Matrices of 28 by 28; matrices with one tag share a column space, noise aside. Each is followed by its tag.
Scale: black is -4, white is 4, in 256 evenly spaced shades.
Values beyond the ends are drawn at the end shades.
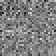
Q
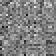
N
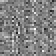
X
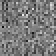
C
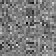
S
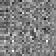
X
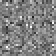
S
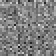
N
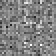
S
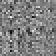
X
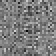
Q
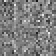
C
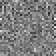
Q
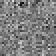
N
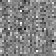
X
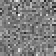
Q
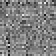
N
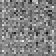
X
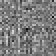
X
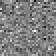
Q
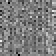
X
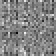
C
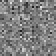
Q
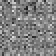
Q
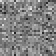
Q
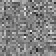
Q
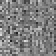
X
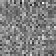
N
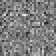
C
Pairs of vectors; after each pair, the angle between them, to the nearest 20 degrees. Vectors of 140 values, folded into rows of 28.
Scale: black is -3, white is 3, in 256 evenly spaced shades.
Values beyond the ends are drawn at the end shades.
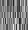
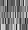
40 degrees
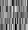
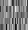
20 degrees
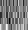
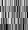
140 degrees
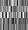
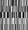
160 degrees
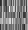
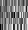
80 degrees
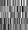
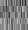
160 degrees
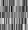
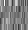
80 degrees
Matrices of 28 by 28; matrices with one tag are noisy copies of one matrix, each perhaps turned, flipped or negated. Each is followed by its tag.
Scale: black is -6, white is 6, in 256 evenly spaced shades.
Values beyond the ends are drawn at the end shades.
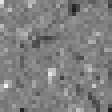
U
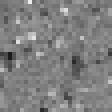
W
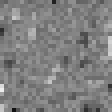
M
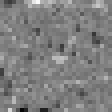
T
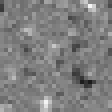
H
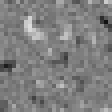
H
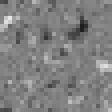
H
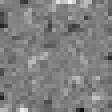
M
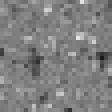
W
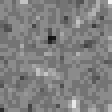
U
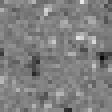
W
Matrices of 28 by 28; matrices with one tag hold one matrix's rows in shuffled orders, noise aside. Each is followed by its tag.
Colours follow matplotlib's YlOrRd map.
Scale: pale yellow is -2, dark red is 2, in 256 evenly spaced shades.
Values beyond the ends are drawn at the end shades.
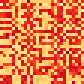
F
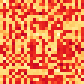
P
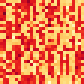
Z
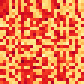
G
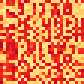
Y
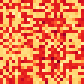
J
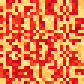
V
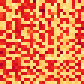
Z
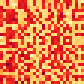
Y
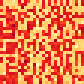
Y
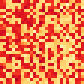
Z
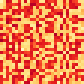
V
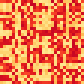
F
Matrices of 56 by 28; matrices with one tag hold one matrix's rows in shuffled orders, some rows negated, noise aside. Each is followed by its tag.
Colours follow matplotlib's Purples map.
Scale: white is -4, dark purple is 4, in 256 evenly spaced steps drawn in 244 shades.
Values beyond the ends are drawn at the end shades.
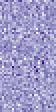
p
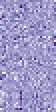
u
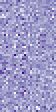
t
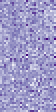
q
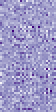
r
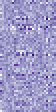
r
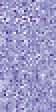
t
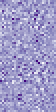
p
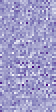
r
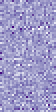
r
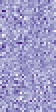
u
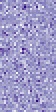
t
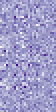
t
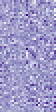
q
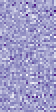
q
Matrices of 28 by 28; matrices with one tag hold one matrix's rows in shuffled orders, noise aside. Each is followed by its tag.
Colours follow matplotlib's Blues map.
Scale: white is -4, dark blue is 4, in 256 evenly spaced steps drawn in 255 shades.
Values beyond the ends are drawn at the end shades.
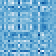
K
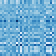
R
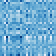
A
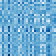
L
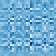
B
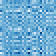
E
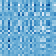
L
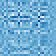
K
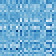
R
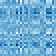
R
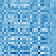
K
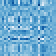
K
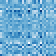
E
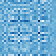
K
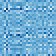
A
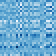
R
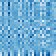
L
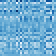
R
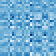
B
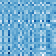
L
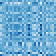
E
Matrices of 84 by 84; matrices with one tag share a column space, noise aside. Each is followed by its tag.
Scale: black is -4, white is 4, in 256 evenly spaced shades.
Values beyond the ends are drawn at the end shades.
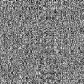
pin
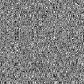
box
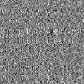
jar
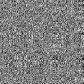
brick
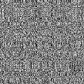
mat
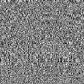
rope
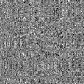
mat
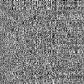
pin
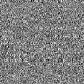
rope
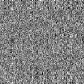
pin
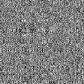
jar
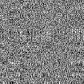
box
